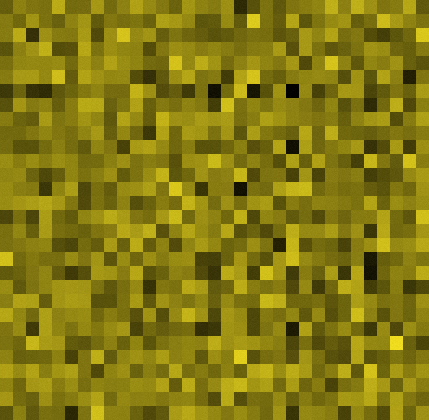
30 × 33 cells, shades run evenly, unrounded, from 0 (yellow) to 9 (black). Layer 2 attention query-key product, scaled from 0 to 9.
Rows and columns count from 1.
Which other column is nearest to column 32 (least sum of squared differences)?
25
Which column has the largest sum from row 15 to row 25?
29
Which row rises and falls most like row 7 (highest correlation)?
11
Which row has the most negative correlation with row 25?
3
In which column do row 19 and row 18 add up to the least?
23
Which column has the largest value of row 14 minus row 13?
19
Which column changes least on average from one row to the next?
7
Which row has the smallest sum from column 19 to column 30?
27
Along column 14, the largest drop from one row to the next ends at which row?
14
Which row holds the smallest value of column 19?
26
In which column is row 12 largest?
28
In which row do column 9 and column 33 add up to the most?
21
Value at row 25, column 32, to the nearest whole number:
5
